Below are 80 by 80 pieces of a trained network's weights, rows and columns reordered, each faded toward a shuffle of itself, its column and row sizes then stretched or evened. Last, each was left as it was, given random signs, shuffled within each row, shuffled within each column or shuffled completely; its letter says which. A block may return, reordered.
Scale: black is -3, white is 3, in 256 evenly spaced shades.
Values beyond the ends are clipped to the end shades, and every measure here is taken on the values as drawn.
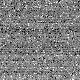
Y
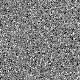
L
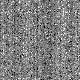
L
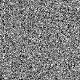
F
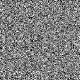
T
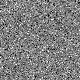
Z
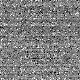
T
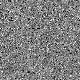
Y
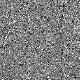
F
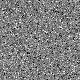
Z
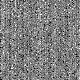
L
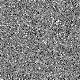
Y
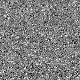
Y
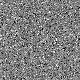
Z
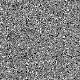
F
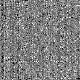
T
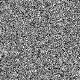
L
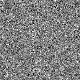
F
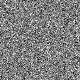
L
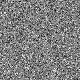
Z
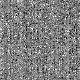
T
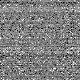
T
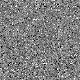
F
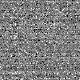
T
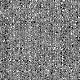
T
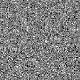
T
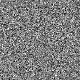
F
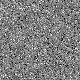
Z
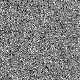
L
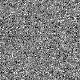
F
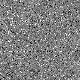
Y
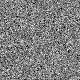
Z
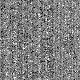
L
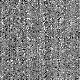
T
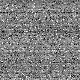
Y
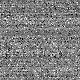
Y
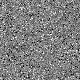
Z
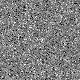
Z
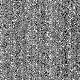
L
